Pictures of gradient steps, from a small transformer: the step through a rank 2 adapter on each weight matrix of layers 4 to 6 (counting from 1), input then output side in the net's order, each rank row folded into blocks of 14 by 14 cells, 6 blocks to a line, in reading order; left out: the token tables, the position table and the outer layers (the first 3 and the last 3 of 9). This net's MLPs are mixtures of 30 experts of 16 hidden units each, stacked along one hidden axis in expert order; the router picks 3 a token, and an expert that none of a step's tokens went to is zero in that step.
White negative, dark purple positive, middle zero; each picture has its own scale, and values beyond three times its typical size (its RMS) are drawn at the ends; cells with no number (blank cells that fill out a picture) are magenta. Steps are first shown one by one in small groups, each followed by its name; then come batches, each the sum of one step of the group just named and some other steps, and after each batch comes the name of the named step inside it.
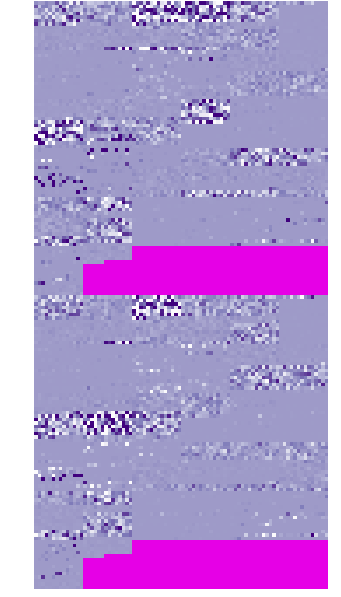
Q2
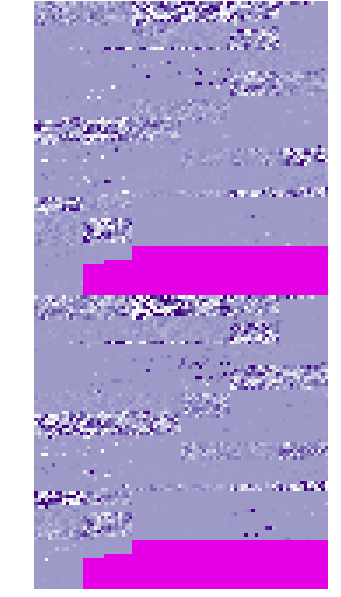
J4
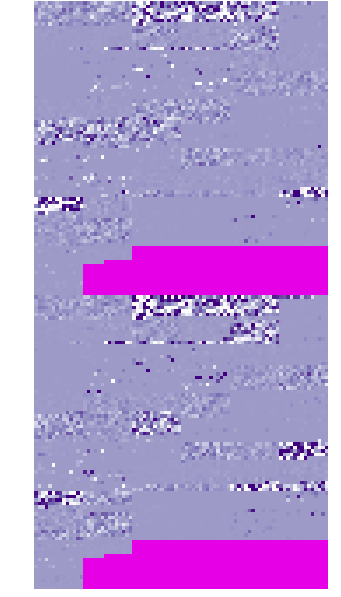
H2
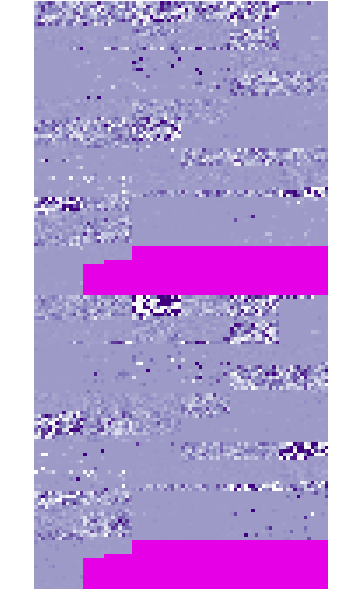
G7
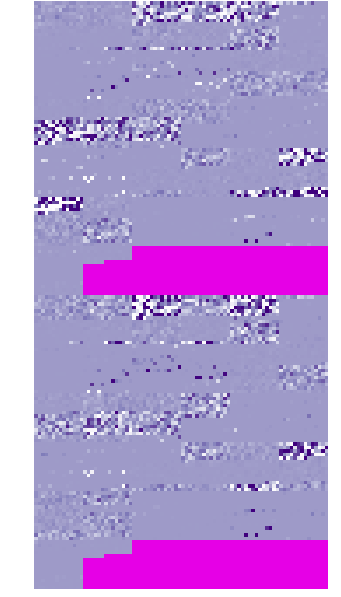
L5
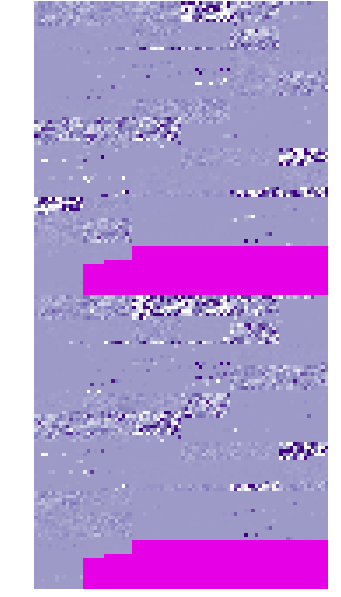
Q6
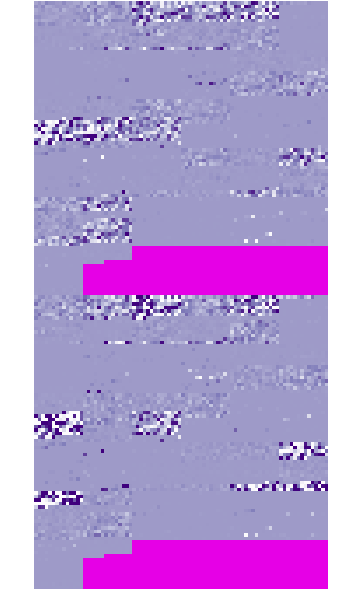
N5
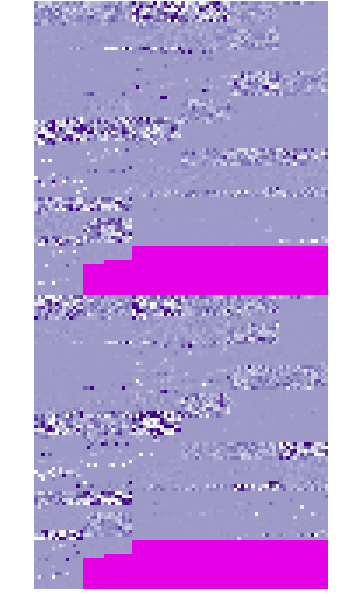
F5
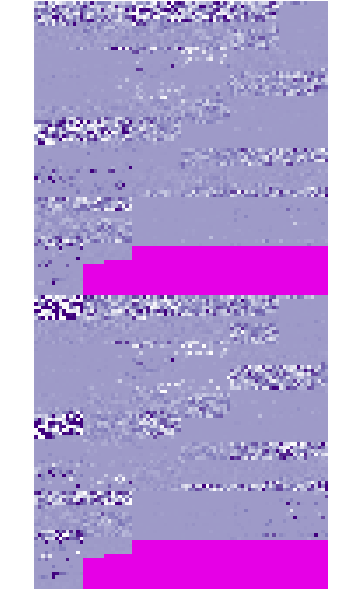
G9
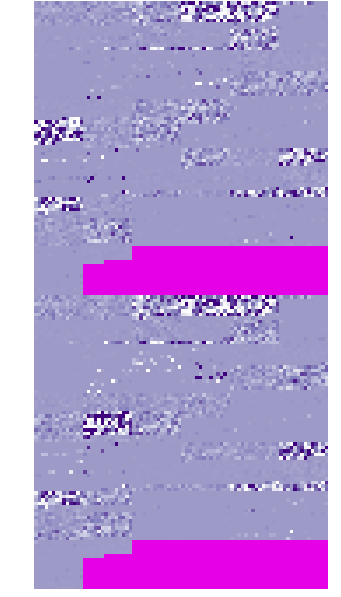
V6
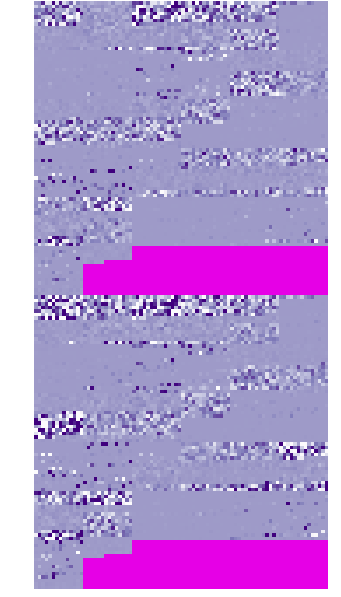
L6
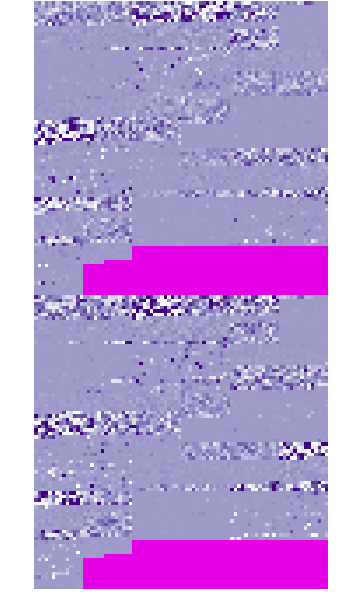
N5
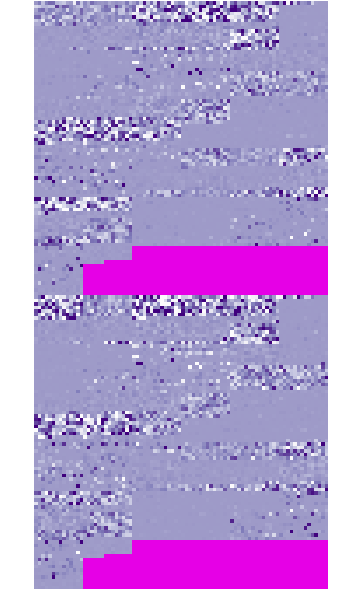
G9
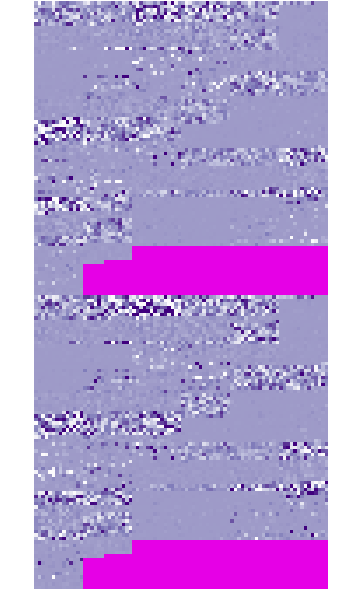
F5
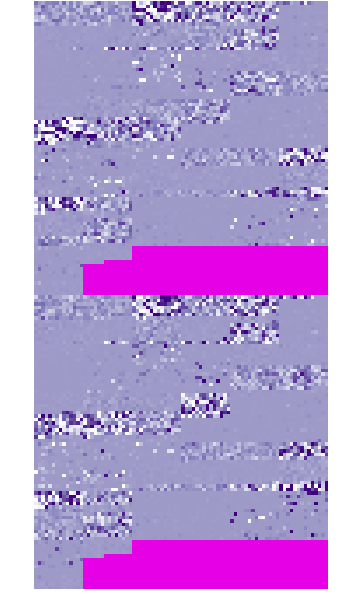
G7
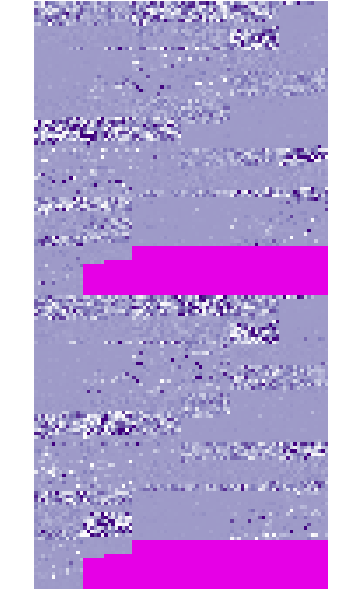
H2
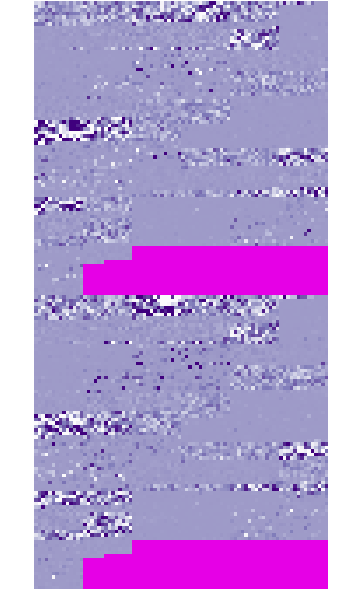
N5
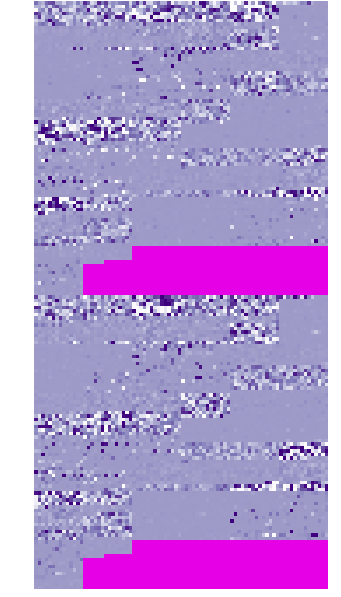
G7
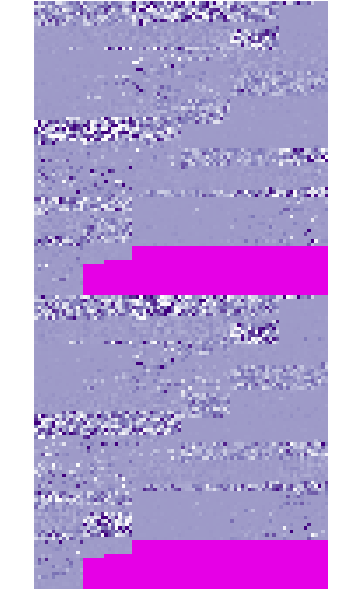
L6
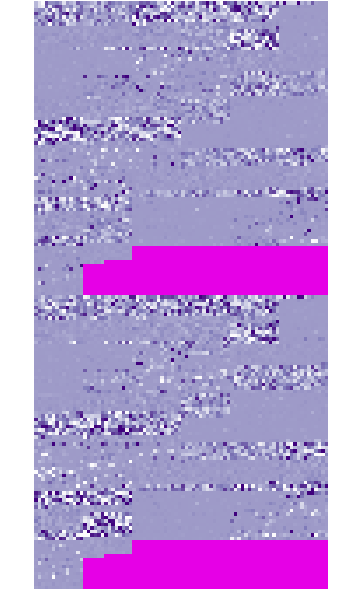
F5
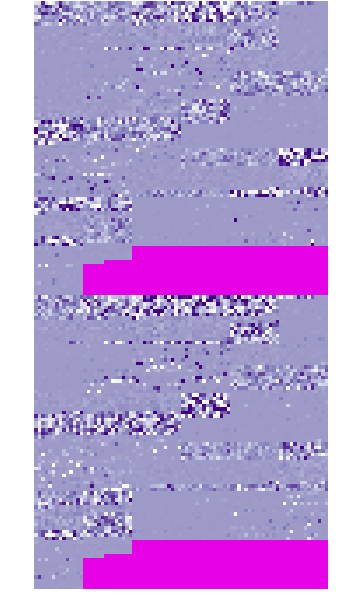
V6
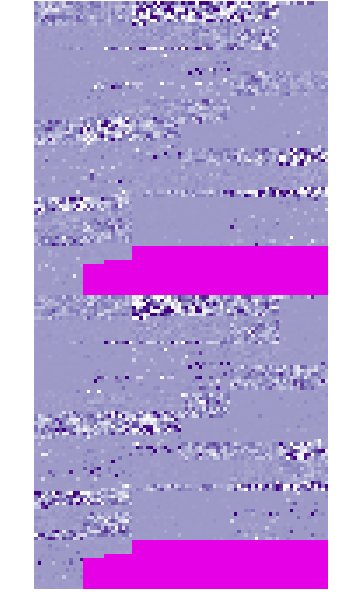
Q6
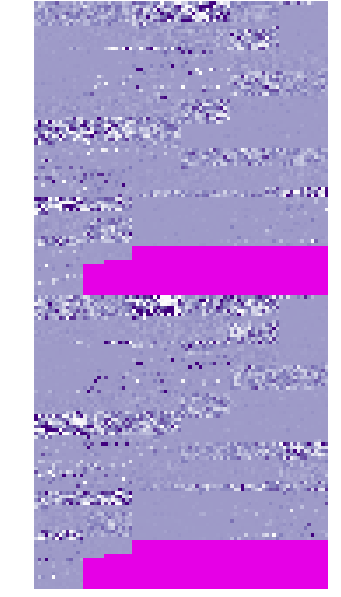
F5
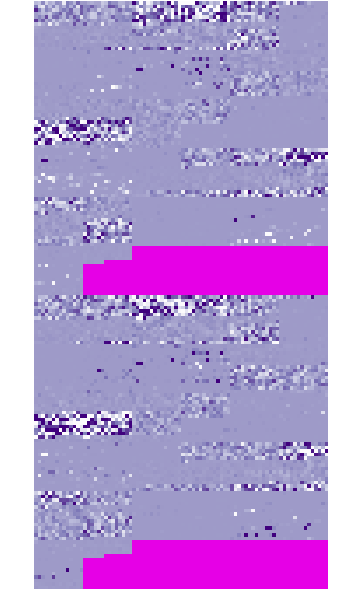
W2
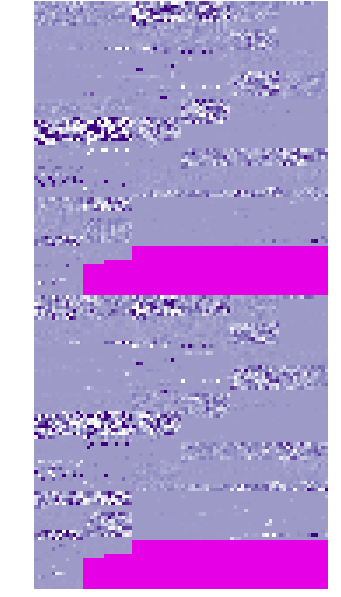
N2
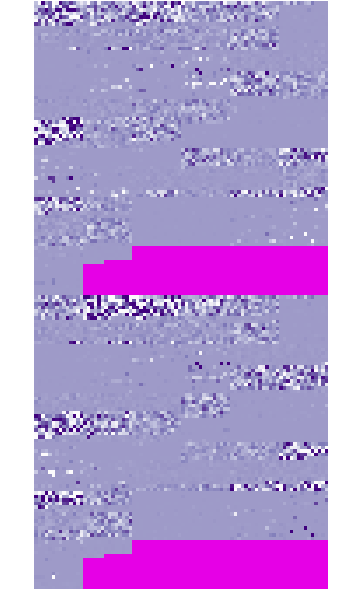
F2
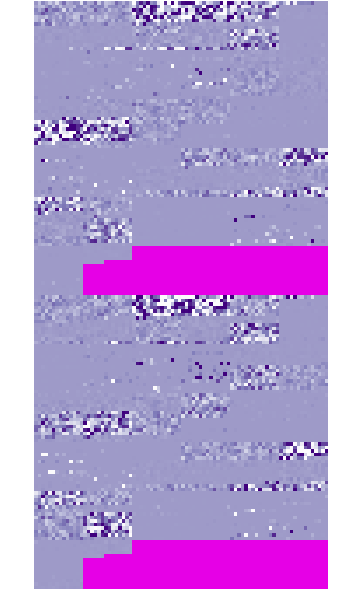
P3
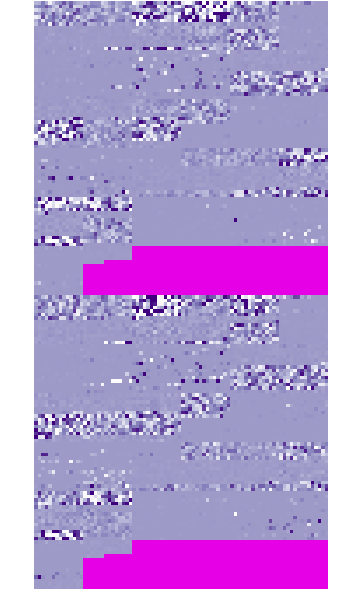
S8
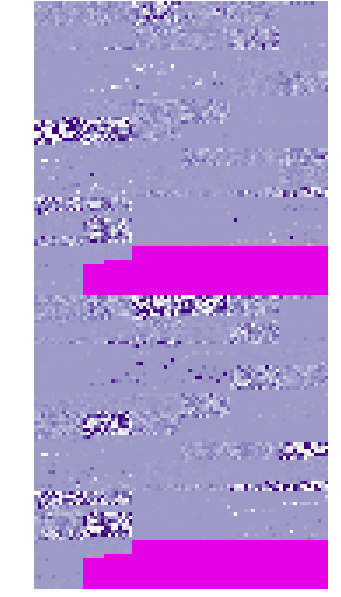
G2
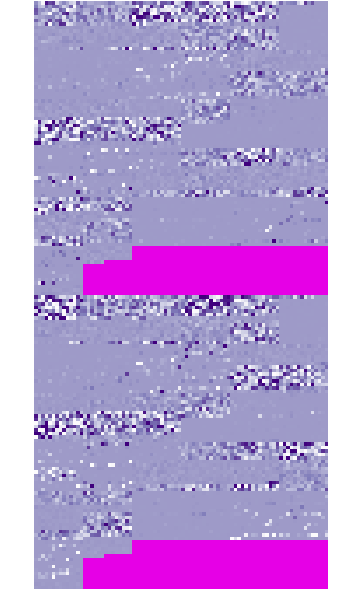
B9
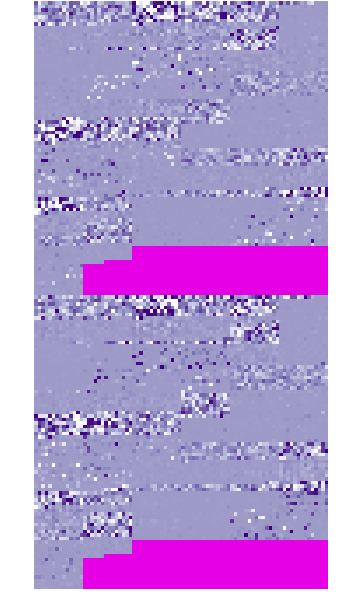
W2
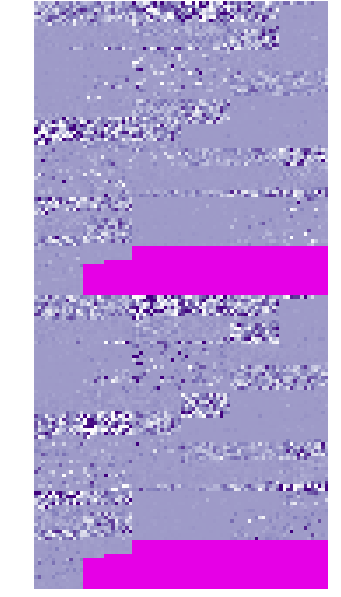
S8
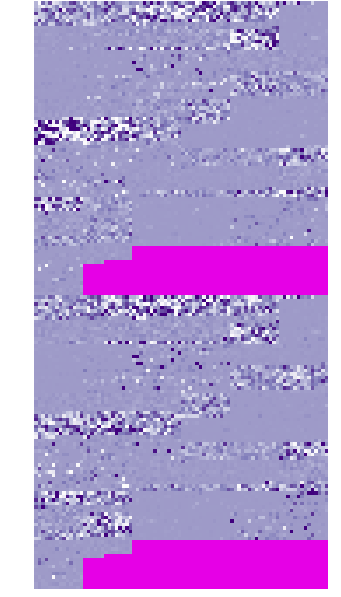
F2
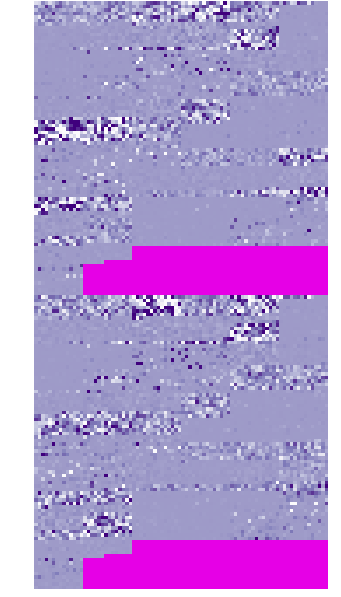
S8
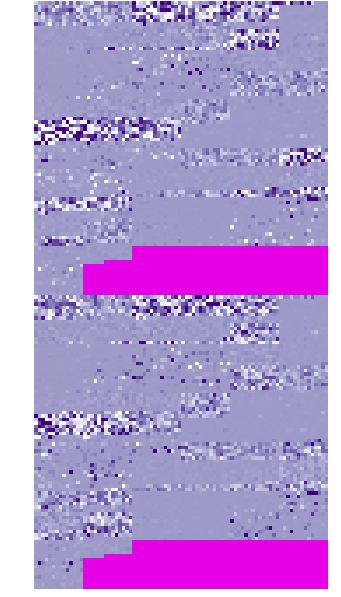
W2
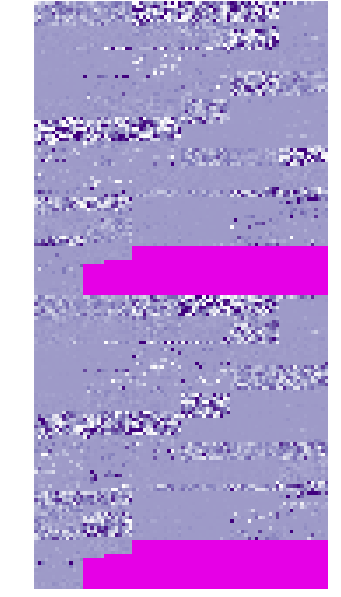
P3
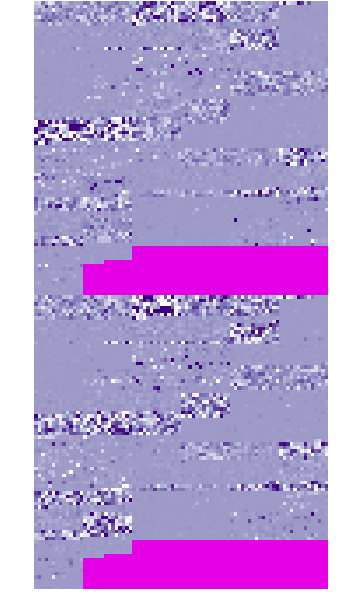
S8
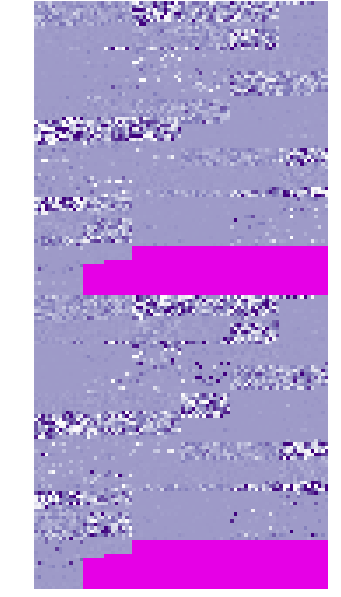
P3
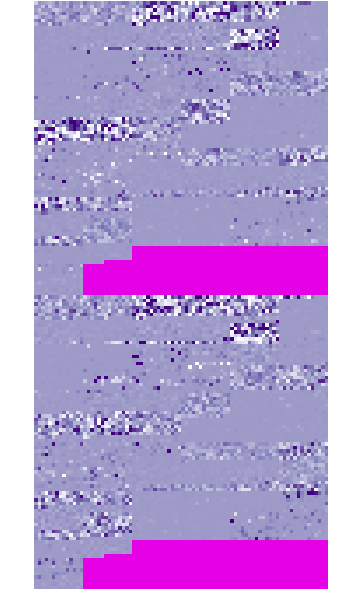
S8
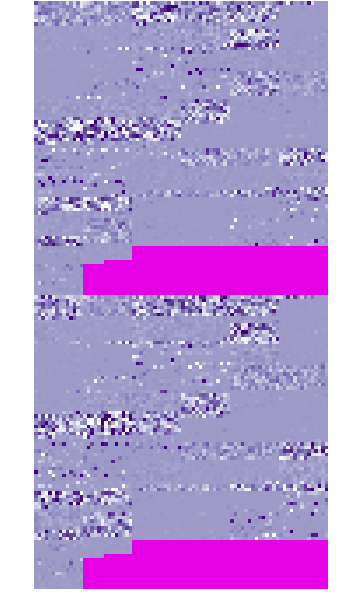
N2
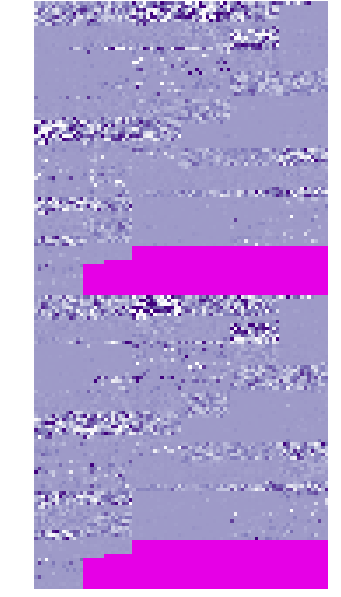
S8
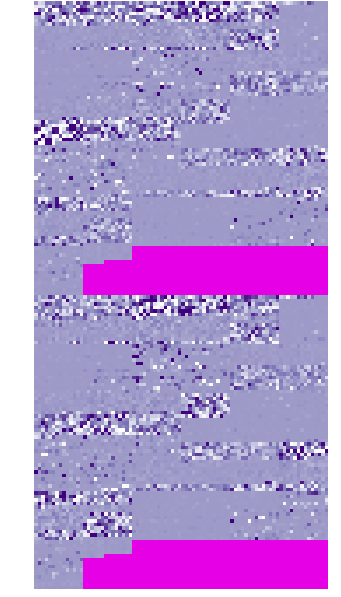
G2
